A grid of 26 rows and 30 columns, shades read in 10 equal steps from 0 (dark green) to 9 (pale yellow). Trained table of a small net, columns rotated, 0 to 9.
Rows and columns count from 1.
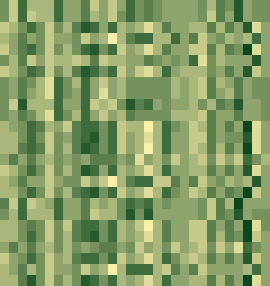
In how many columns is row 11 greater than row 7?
13
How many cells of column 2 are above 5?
15
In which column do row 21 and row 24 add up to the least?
28
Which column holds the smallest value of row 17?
29
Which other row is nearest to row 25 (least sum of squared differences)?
4
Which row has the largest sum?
6
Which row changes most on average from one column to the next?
14
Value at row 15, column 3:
5
